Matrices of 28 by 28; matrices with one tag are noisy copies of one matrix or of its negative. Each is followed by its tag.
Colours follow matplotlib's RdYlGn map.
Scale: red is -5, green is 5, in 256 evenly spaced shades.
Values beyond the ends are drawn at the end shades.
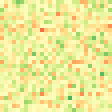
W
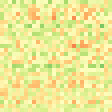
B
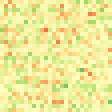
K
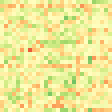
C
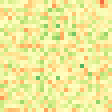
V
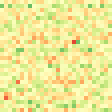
C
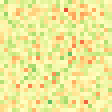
B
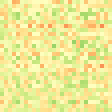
B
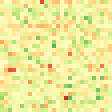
B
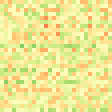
V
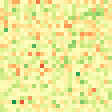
B
